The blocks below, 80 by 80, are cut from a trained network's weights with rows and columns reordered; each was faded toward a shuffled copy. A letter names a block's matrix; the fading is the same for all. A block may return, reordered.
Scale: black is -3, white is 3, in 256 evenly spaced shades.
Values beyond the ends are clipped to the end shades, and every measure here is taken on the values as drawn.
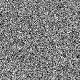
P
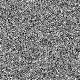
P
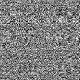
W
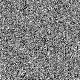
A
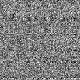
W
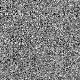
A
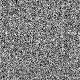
P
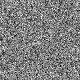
P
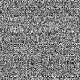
W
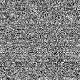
W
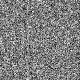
P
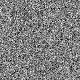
P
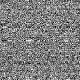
W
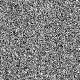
P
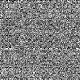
W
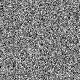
P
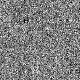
A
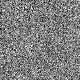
A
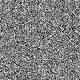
A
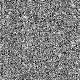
A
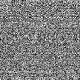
W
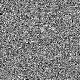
P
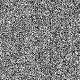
A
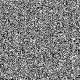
A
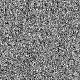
A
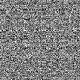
W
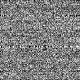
W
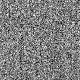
A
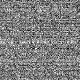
W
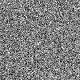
P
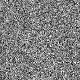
A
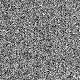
A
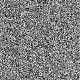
P
